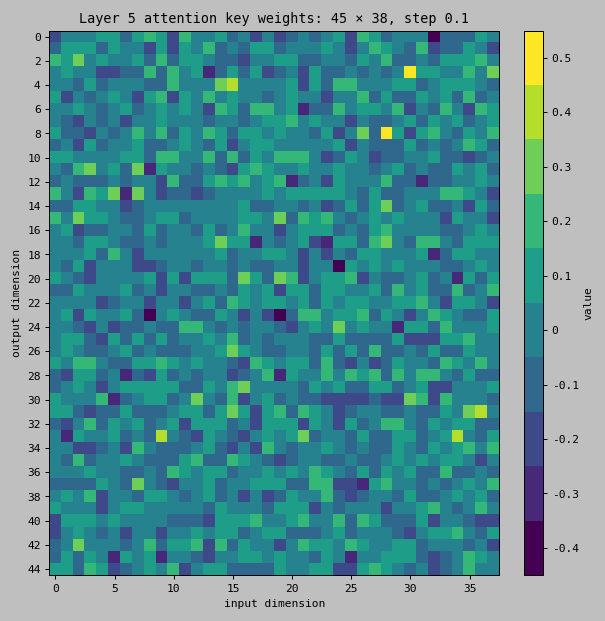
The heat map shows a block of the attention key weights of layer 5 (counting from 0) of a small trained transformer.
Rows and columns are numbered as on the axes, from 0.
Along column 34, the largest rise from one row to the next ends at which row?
21
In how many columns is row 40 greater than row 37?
18
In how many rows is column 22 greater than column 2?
16
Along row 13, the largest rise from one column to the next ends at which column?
7
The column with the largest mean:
35
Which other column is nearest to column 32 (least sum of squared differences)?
25
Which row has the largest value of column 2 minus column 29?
2
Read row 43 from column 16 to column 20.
0.1 0.1 0 0.1 0
